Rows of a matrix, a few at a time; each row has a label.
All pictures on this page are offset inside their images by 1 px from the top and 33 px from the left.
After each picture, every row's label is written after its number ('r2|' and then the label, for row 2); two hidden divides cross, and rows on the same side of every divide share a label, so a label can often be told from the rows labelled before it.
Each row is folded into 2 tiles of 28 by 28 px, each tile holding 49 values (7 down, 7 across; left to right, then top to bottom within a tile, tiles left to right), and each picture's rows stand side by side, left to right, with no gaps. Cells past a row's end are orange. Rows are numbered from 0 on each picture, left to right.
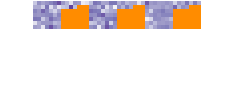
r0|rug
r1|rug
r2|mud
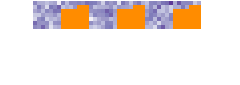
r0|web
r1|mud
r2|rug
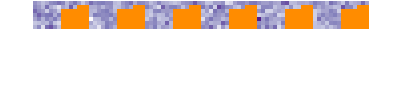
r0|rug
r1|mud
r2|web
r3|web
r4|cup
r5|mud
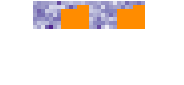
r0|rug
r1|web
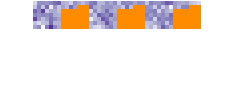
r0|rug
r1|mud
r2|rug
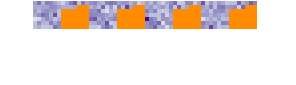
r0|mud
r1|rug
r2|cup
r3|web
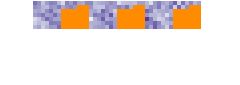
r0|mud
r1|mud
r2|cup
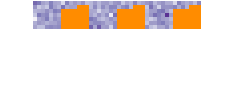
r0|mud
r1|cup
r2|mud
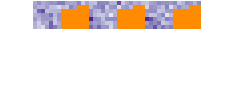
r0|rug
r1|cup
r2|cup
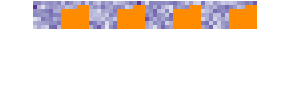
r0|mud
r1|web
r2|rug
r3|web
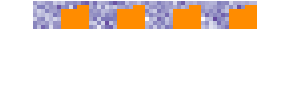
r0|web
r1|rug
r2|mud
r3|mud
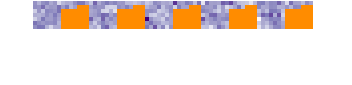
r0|web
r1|rug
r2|cup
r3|rug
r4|mud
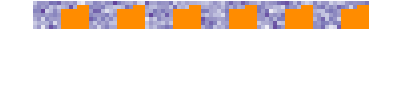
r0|rug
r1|rug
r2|mud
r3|cup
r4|rug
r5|web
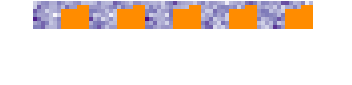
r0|cup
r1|cup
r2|cup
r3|web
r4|rug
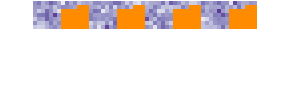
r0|mud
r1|rug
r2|rug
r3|mud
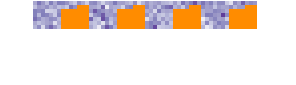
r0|rug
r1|rug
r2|web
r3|mud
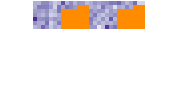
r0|cup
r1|rug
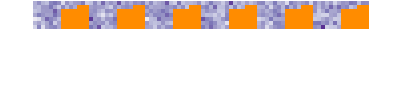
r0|mud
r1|cup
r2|mud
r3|cup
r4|mud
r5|web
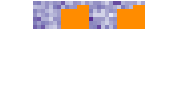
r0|cup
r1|cup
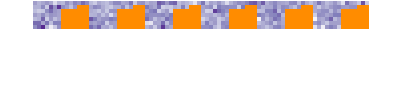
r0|web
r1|cup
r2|rug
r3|web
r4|mud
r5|mud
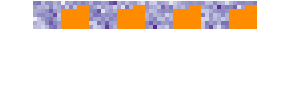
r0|mud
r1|rug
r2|web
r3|web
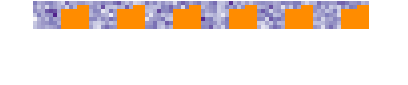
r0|mud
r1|rug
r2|web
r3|cup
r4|rug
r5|rug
